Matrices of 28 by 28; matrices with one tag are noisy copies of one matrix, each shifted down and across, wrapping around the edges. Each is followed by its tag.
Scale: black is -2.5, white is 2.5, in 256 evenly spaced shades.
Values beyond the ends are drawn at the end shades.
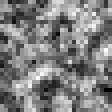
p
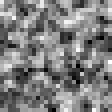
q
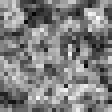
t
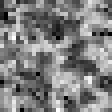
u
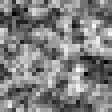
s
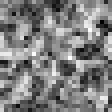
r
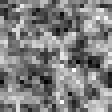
u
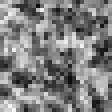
u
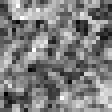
r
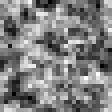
u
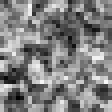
r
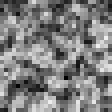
q
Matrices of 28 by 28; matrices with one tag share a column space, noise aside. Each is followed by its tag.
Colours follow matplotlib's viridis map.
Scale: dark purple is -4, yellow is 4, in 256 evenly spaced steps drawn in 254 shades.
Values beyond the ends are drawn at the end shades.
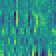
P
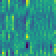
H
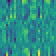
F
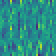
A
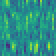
H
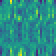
F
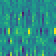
P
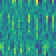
H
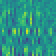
P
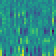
P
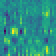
P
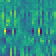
P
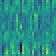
H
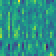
A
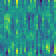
H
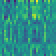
F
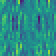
H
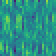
H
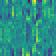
F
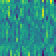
F
